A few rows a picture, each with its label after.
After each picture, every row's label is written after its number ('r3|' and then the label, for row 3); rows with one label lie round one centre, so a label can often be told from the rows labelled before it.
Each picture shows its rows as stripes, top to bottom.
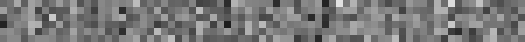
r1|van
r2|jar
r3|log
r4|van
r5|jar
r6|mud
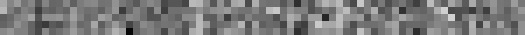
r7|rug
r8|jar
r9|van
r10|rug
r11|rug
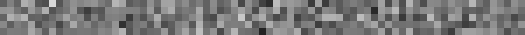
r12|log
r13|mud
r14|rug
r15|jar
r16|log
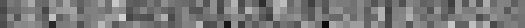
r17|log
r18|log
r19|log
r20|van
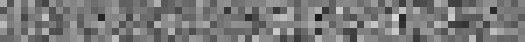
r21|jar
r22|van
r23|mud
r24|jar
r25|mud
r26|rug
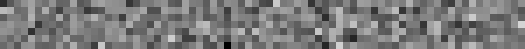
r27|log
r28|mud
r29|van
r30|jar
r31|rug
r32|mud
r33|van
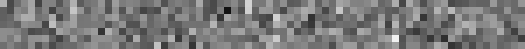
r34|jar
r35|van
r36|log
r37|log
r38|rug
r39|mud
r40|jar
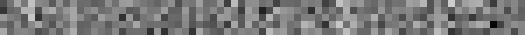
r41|van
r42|log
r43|jar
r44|van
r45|jar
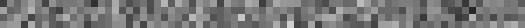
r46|log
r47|jar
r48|rug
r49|mud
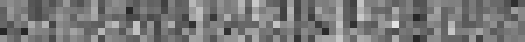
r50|rug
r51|rug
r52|rug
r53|mud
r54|van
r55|rug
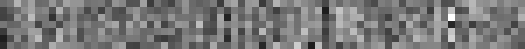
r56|log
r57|van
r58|van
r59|jar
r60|van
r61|van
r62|log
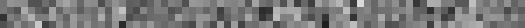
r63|rug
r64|log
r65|log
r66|van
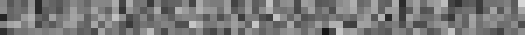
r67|jar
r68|jar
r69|log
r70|rug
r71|van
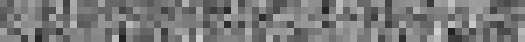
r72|van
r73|van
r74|log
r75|van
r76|jar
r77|jar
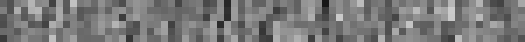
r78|van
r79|van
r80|van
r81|log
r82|log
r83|log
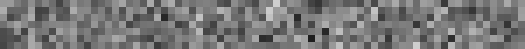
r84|mud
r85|jar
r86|jar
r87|rug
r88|van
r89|log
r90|van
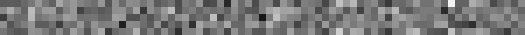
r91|van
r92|mud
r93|log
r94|jar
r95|van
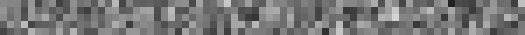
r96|jar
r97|mud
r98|mud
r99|rug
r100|van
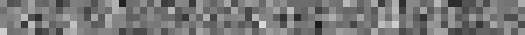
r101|jar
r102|mud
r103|rug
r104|mud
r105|jar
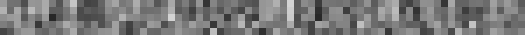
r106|mud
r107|mud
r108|mud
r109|rug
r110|log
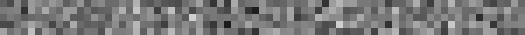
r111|van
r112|mud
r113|rug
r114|van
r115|mud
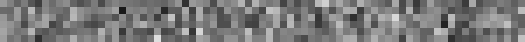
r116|rug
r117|jar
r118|mud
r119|mud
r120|jar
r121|jar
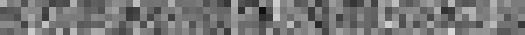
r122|mud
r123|log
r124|log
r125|mud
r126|van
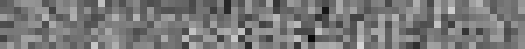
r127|van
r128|van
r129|mud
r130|log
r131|rug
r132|log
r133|rug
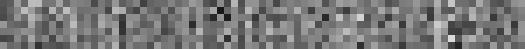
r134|van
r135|log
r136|van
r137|jar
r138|jar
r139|van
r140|jar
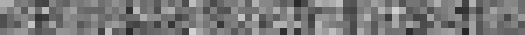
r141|rug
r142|mud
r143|rug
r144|log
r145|rug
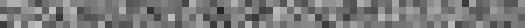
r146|rug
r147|log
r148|mud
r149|van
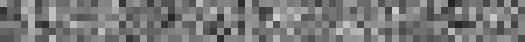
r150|jar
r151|log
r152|log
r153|jar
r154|van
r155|log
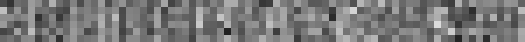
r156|log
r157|jar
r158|jar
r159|jar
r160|van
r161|jar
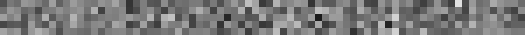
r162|log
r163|rug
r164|mud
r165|log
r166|mud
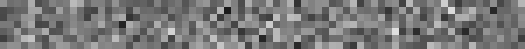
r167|jar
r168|van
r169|log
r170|jar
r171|mud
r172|log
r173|rug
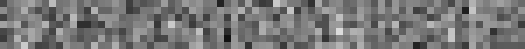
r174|log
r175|rug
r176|van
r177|mud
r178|van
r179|van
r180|rug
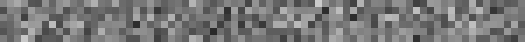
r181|rug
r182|van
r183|mud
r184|log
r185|van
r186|rug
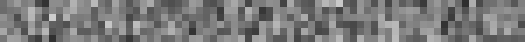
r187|rug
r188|log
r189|log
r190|mud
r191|mud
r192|rug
